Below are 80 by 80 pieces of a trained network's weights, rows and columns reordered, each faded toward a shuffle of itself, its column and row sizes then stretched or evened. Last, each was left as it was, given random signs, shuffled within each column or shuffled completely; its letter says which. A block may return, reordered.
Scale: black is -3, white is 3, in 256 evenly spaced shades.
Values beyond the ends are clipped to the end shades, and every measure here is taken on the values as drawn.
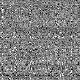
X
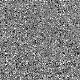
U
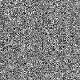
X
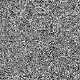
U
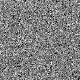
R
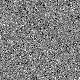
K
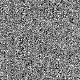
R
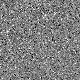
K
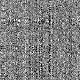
X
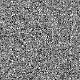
U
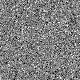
K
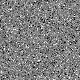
K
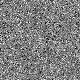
K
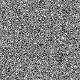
R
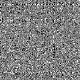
X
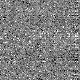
X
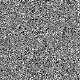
U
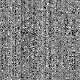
X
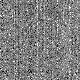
R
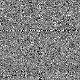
U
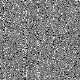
R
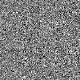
U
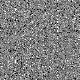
R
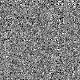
U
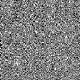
X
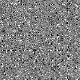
U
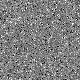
K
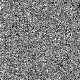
R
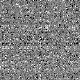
X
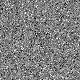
K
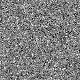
K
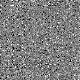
U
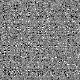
X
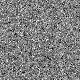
K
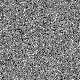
K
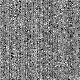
R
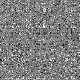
X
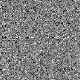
X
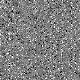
R
